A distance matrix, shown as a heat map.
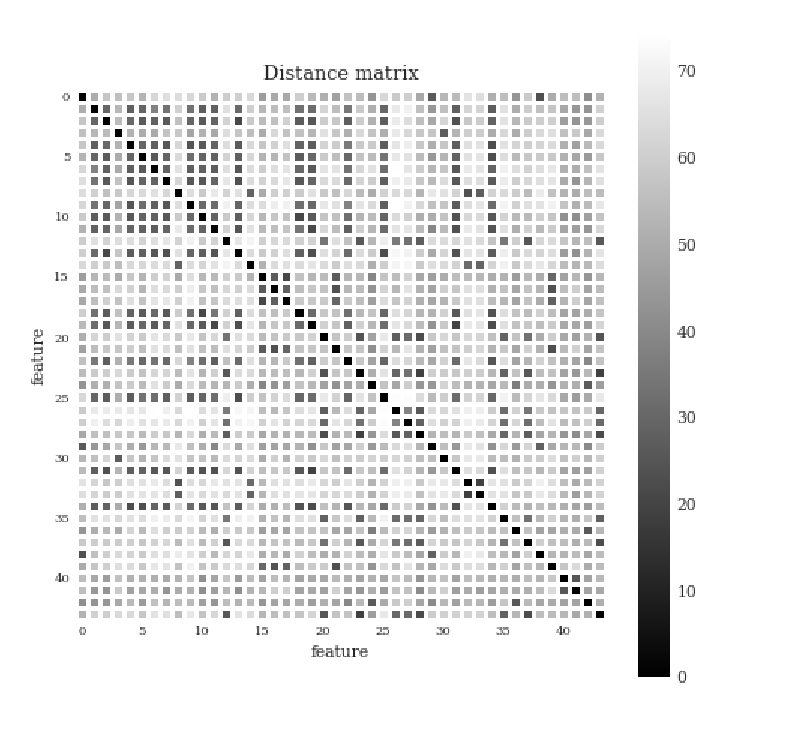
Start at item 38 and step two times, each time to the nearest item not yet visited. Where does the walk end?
29
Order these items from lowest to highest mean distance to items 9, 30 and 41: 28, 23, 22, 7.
7, 22, 28, 23
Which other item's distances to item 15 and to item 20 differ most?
17
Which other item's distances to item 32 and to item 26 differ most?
33
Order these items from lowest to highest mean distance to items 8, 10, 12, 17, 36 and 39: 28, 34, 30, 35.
28, 34, 35, 30
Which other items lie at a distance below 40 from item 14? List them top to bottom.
8, 32, 33
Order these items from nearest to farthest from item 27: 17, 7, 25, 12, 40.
12, 40, 17, 7, 25
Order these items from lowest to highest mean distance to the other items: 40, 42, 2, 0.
2, 42, 40, 0
